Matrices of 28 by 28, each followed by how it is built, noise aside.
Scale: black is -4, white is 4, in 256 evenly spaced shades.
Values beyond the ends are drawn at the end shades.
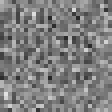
blocks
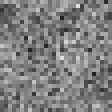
smooth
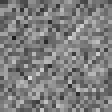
Hankel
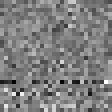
uneven rows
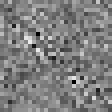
banded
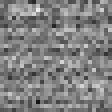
blocks
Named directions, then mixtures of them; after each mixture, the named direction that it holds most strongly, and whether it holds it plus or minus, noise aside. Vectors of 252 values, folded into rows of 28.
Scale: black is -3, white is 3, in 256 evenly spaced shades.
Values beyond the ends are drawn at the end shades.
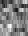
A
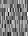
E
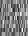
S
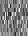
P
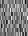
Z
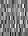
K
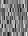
E, plus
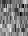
A, plus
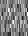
E, plus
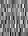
K, plus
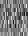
P, plus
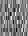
P, plus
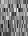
P, minus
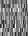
K, plus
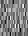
K, plus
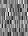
E, plus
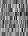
S, minus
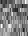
A, plus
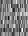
S, plus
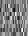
S, plus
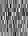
P, plus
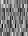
K, minus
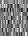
Z, minus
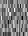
E, plus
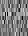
P, minus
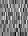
P, plus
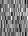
Z, plus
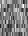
A, minus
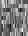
A, minus
